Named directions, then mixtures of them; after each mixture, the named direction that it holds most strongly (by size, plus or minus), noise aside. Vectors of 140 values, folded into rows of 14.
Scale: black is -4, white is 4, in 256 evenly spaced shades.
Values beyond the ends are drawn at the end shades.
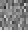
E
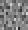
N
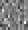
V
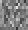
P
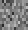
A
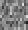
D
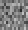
N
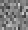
N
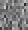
E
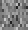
P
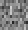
D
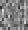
V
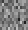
V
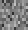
A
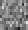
D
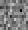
N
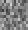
A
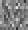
P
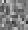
A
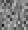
A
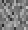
A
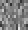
V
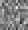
P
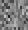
A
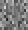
E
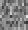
D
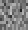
N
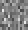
V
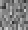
E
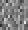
V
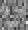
D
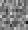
D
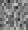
P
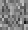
V
